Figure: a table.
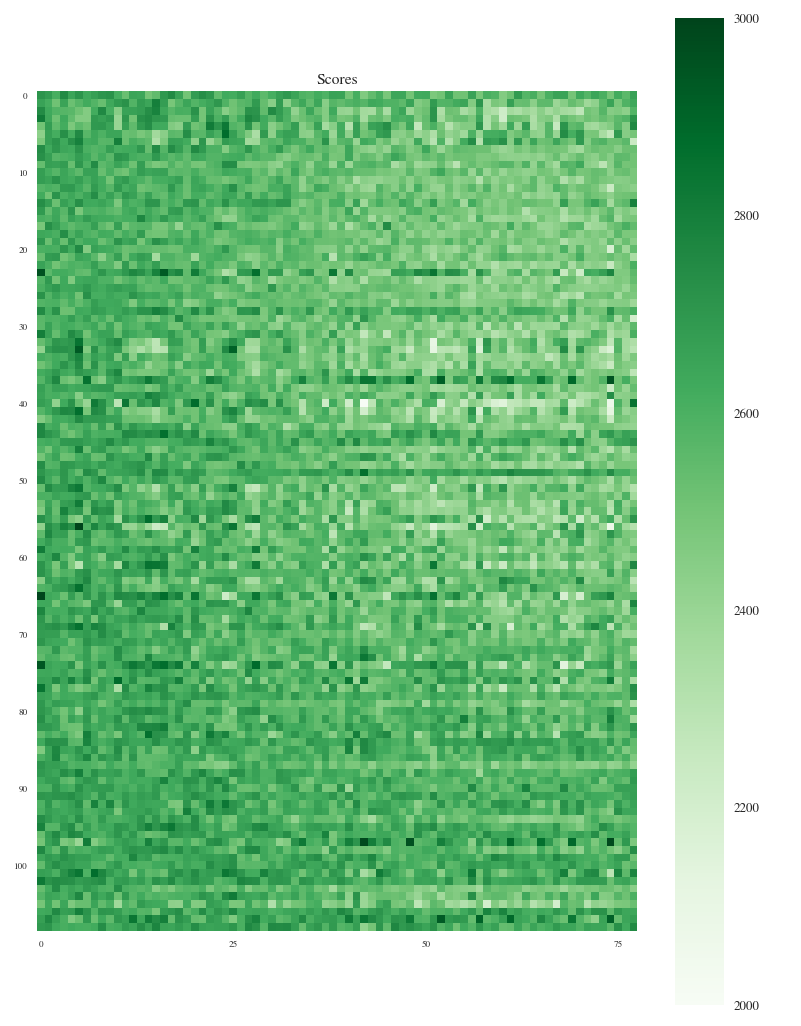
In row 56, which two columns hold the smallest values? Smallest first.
74, 51
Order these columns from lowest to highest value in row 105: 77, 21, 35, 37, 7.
37, 21, 77, 35, 7
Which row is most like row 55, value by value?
61
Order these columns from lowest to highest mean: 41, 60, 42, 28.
60, 42, 41, 28
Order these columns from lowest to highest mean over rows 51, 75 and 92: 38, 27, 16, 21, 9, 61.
38, 27, 61, 16, 21, 9
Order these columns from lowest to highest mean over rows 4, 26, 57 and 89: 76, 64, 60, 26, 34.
64, 60, 76, 34, 26
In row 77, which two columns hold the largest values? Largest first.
0, 14
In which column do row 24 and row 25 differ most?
30
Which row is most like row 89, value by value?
78
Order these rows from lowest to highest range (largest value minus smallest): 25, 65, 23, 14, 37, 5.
25, 14, 37, 5, 23, 65
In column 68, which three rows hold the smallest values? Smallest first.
74, 65, 23
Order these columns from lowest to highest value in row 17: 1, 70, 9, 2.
9, 70, 2, 1
